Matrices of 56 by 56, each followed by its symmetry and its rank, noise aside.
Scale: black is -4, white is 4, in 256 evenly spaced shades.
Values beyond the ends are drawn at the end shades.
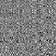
no symmetry, rank six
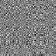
no symmetry, rank five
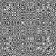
symmetric, rank six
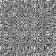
symmetric, rank seven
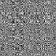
antisymmetric, rank six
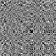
symmetric, rank five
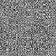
no symmetry, rank seven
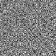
no symmetry, rank seven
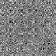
symmetric, rank five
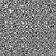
symmetric, rank seven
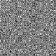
no symmetry, rank seven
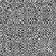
symmetric, rank six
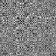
symmetric, rank five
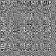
antisymmetric, rank six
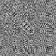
symmetric, rank seven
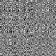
no symmetry, rank seven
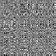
antisymmetric, rank six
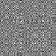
symmetric, rank five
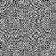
symmetric, rank six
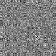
symmetric, rank seven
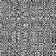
no symmetry, rank five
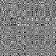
no symmetry, rank five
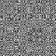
symmetric, rank seven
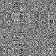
no symmetry, rank seven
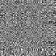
no symmetry, rank seven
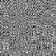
no symmetry, rank five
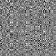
no symmetry, rank five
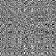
antisymmetric, rank six
